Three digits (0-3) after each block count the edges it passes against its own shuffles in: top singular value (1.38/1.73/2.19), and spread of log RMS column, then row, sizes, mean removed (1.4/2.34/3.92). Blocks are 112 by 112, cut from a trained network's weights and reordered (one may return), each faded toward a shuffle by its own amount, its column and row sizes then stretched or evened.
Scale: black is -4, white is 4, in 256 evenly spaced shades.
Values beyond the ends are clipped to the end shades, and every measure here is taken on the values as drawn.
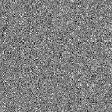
2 2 1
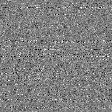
0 0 2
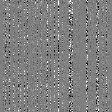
1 3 1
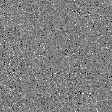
1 1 0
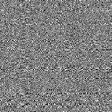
3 0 2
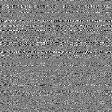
3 0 3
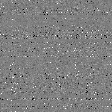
0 1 2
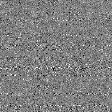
1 1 2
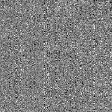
2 2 0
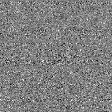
1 0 2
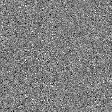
1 1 0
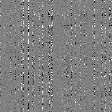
2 3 1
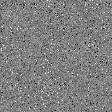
0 1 0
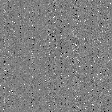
0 2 0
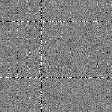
3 2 1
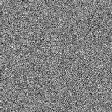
2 0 0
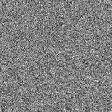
2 0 1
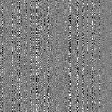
3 3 0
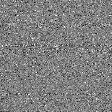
0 0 2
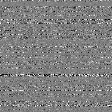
1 0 3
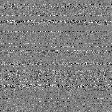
0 0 3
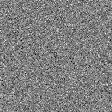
1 0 0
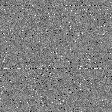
1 0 1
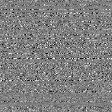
2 0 3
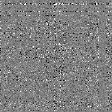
0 2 2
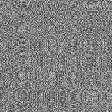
3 0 0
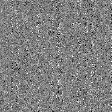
0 2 0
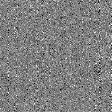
1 2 0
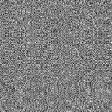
3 1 1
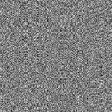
3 2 0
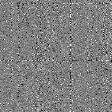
1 2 0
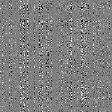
1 3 2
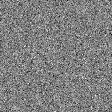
1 0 0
